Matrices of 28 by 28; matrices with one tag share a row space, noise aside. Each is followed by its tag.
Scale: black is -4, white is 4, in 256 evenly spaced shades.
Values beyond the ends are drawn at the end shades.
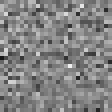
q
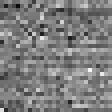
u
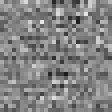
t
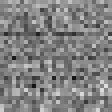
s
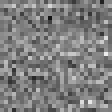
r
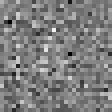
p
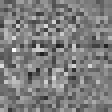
p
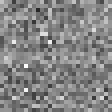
s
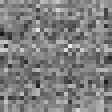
q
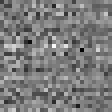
p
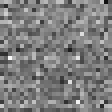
q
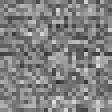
t
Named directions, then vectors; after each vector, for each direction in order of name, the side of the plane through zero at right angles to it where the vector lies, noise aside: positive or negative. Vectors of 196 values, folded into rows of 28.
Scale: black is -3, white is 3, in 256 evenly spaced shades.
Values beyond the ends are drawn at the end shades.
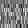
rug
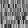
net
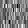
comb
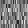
negative, positive, positive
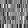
positive, negative, positive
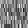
negative, positive, negative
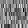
negative, positive, negative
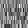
negative, positive, negative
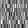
negative, negative, negative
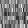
positive, positive, negative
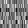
negative, negative, negative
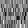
positive, positive, negative
